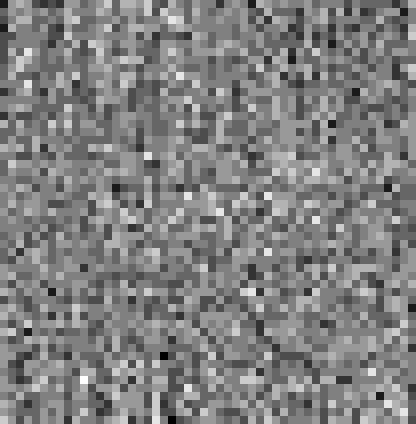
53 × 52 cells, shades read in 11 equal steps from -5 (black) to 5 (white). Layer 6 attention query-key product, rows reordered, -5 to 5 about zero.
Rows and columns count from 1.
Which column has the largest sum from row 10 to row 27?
35
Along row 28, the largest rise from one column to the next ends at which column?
40
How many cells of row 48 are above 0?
19
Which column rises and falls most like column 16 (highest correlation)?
18
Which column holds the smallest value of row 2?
51
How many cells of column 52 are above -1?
34
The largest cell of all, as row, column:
48, 11
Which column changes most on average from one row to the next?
33
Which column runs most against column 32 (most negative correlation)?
22
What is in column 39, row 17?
0
